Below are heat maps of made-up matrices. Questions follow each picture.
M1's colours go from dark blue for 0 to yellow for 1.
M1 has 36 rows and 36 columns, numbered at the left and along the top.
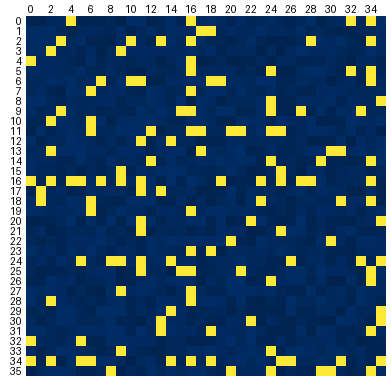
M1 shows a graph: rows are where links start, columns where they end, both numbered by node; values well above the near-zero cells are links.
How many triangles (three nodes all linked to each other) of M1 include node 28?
1
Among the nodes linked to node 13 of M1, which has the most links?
node 2
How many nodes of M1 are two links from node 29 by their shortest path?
6
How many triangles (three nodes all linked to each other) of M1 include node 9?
2
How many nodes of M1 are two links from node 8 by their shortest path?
10
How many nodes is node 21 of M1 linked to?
2
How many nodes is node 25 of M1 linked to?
5
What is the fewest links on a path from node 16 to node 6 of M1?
2
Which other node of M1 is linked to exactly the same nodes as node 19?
node 7
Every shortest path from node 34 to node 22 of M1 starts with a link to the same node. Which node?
node 35
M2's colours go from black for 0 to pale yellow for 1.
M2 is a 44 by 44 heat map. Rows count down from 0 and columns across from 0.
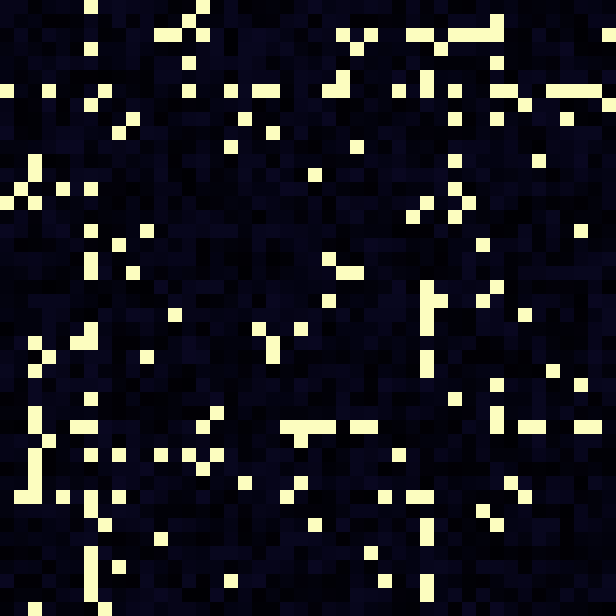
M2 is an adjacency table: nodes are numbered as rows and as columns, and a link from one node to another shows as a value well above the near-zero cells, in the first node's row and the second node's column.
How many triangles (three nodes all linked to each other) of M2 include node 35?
5
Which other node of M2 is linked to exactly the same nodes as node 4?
node 1
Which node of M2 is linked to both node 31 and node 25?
node 3
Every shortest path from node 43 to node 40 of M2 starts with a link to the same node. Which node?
node 7
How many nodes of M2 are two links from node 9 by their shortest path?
7
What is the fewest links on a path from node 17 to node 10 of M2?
5
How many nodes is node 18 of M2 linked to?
2
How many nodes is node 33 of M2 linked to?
2
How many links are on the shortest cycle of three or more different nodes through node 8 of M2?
4
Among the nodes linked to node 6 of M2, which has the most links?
node 30
